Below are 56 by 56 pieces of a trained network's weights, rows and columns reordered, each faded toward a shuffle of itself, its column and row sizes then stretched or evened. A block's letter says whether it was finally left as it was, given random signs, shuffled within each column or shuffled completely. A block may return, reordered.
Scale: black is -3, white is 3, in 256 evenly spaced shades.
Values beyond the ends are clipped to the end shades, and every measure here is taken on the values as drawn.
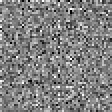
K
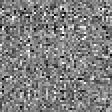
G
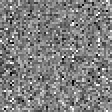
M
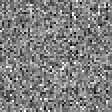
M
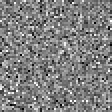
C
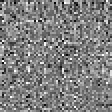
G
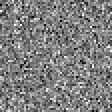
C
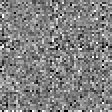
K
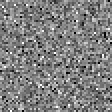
C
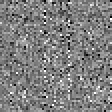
M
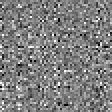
G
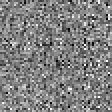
K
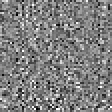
G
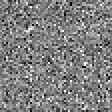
M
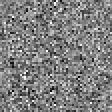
M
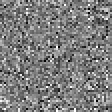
K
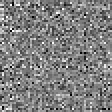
K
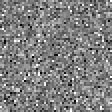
C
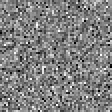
C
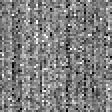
M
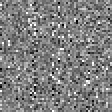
M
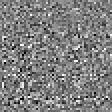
G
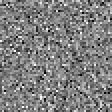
C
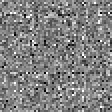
K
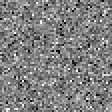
C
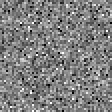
C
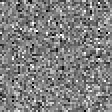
M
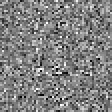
K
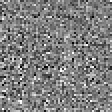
K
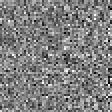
G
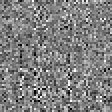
G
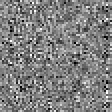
G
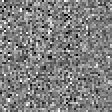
M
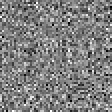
G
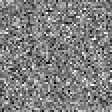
C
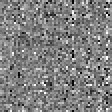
K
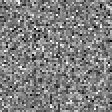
C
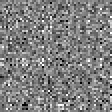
G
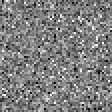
C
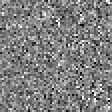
M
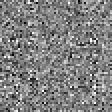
K
